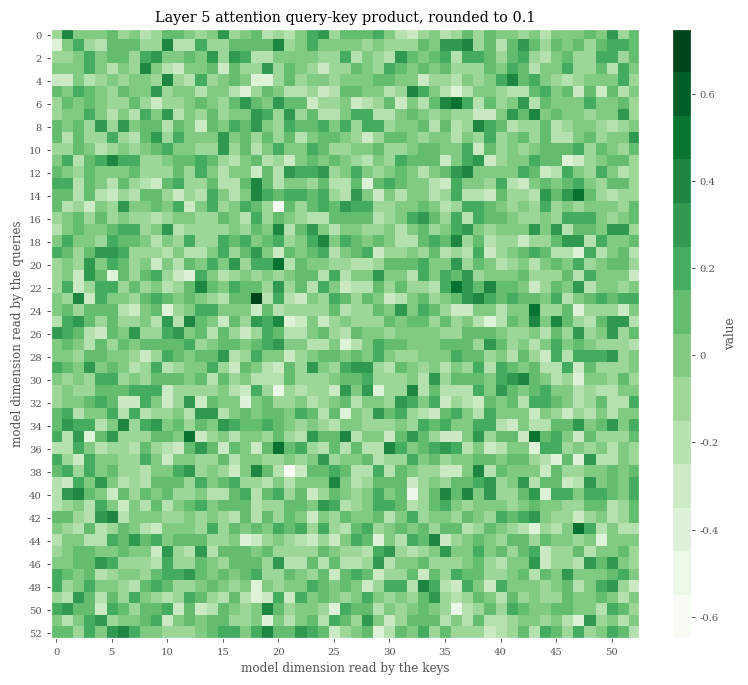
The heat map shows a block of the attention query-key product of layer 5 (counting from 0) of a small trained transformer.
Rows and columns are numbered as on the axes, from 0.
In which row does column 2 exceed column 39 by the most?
25
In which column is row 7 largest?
43
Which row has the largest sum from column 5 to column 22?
52
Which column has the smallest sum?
21
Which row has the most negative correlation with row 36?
0
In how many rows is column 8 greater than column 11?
26
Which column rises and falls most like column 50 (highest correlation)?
10
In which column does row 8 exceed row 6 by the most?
38
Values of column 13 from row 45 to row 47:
0.3 0.1 0.1
